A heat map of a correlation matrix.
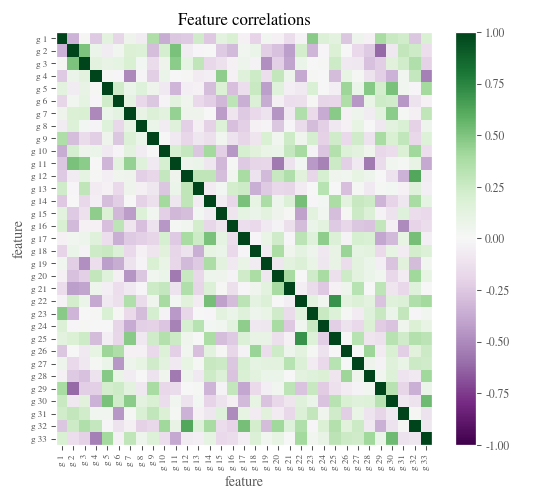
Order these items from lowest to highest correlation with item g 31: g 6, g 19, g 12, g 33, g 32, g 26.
g 6, g 12, g 26, g 33, g 32, g 19
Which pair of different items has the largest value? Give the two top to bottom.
g 22, g 25
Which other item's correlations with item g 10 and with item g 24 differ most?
g 11
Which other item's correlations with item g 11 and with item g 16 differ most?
g 2
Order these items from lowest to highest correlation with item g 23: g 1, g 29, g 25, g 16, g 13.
g 13, g 16, g 25, g 29, g 1
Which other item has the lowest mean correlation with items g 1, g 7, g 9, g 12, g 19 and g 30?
g 4
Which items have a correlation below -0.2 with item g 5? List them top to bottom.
g 11, g 14, g 16, g 19
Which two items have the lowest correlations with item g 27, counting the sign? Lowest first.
g 6, g 16
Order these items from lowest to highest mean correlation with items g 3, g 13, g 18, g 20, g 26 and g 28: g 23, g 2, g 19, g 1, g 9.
g 19, g 9, g 1, g 2, g 23
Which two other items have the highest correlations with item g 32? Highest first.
g 12, g 17
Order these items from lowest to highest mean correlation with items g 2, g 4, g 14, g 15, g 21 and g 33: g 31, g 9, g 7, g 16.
g 16, g 7, g 9, g 31
